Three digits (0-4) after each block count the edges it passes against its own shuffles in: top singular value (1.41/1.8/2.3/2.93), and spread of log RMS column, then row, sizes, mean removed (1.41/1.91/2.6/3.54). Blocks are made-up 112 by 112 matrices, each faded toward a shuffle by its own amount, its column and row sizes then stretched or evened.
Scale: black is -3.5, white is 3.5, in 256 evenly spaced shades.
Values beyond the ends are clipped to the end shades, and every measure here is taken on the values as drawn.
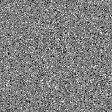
1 1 1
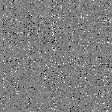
1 2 1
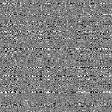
3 2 4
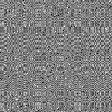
4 2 0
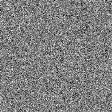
1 1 0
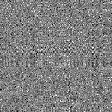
3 1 1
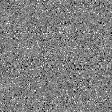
1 0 2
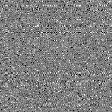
3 0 2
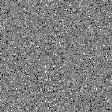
1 1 1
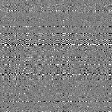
4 2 4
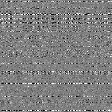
4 1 4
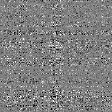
1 3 4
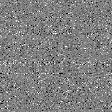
2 0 2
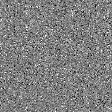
1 1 1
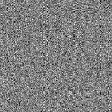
3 2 0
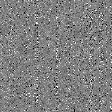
2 3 0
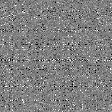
2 2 3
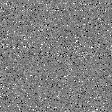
0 0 2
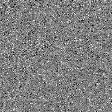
1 1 1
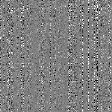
2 4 2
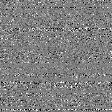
0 0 4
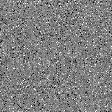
2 1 0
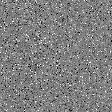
1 1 0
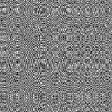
4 3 1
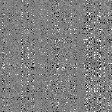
1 4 3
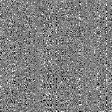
2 3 1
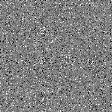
1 2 1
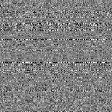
3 0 4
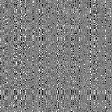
4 4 0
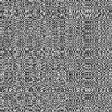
4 2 4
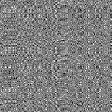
4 2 2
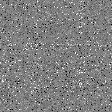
0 1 2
